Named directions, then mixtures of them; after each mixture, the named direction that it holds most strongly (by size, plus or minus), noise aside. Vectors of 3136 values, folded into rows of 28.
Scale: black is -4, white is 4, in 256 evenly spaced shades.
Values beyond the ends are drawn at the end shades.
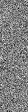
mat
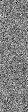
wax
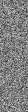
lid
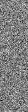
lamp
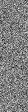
mat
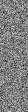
lid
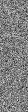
lid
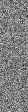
lid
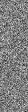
lamp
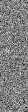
lamp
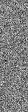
lamp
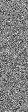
lamp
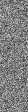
lid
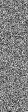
lid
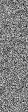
lid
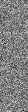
mat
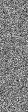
lid
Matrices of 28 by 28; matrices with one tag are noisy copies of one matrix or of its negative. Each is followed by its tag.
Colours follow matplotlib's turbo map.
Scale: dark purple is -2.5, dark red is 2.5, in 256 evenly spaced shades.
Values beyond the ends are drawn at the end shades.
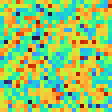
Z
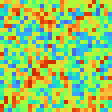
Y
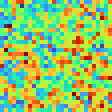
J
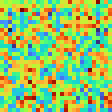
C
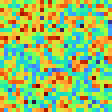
J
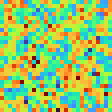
Z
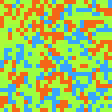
J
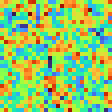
C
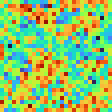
Y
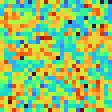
C
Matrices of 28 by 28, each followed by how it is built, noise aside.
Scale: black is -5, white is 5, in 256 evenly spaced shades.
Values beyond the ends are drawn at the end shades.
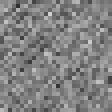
Hankel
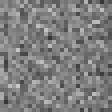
repeating rows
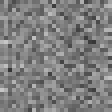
repeating rows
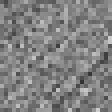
Hankel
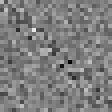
banded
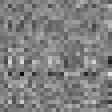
low rank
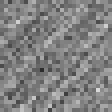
Hankel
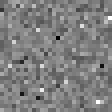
sparse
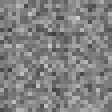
repeating rows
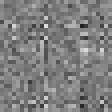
low rank
